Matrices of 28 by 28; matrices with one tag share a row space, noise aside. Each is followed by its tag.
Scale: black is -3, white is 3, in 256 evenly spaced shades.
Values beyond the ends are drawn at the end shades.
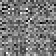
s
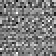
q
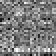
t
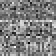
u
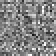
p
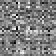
u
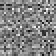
p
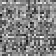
s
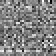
p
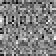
q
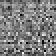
p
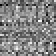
q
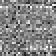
u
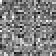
t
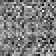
p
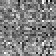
p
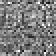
p
